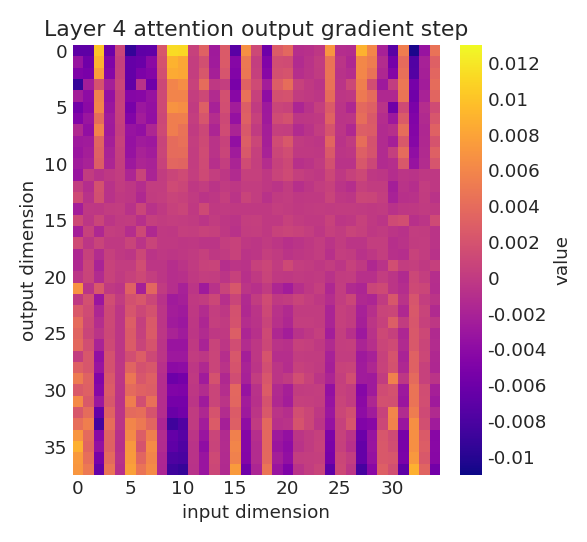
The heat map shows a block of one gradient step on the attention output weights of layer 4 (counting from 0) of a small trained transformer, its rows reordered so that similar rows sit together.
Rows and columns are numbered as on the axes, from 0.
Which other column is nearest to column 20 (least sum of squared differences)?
19
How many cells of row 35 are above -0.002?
23
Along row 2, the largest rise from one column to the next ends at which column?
2
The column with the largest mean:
0
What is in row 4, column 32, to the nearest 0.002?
-0.006
